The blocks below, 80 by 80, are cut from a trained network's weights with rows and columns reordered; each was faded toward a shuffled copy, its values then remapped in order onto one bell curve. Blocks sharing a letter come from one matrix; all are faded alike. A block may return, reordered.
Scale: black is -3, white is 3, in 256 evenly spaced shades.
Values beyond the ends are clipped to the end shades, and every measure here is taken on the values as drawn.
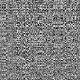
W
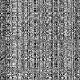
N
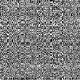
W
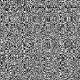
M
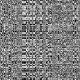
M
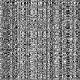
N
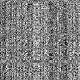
N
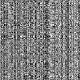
N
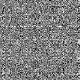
W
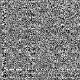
W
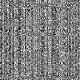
N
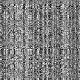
N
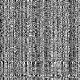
N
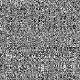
W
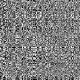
W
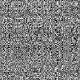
W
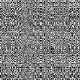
M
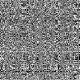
M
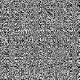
W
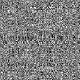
W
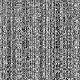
N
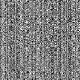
N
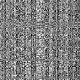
N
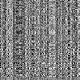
N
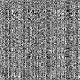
N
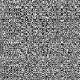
W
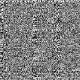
W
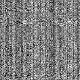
N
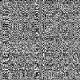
W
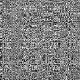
W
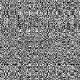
M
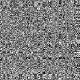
W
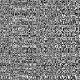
W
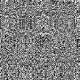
M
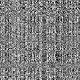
N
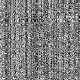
N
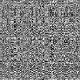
W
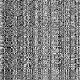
N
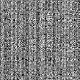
N
